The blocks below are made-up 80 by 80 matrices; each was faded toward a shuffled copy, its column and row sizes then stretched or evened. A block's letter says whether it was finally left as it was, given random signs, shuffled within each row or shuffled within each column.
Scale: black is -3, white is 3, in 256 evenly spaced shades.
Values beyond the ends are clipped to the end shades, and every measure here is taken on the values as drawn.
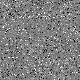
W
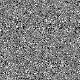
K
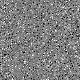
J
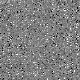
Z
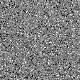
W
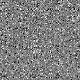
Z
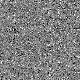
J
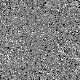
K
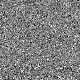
W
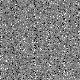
J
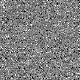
Z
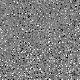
Z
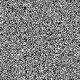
Z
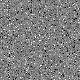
J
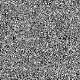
K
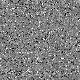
W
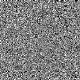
Z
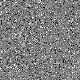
K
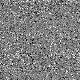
W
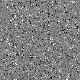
J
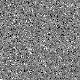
Z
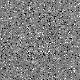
K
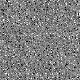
Z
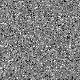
W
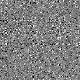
Z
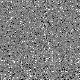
K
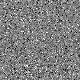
W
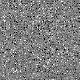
Z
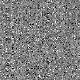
Z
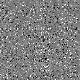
Z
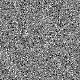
J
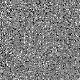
Z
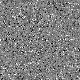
W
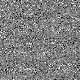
W
